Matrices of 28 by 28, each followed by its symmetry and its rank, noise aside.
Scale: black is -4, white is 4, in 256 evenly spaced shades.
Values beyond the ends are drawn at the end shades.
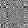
no symmetry, rank two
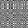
no symmetry, rank one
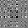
symmetric, rank two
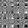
symmetric, rank one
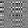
no symmetry, rank one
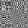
antisymmetric, rank two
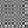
symmetric, rank one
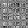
no symmetry, rank two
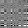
no symmetry, rank one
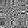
no symmetry, rank three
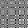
symmetric, rank one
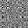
no symmetry, rank three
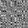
antisymmetric, rank two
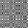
no symmetry, rank two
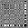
symmetric, rank one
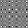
symmetric, rank one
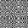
no symmetry, rank three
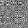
no symmetry, rank three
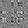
antisymmetric, rank two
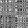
no symmetry, rank two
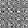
no symmetry, rank three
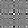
symmetric, rank one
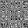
no symmetry, rank three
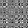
symmetric, rank two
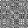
symmetric, rank two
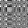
symmetric, rank one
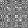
symmetric, rank two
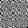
symmetric, rank two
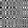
no symmetry, rank one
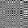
no symmetry, rank one
